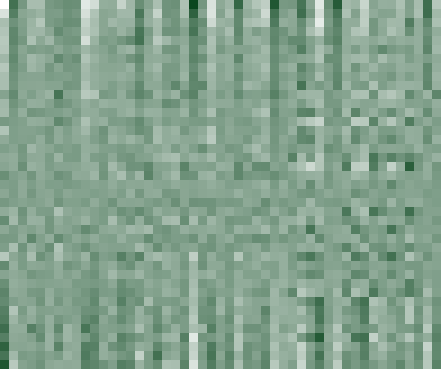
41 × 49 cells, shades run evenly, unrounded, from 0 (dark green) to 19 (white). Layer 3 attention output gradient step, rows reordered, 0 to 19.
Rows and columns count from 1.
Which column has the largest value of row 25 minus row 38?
36
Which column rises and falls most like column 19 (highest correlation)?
20
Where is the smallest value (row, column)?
1, 22
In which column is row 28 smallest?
39
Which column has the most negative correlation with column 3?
4
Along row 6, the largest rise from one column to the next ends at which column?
49
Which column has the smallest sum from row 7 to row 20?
31
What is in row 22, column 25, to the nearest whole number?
10
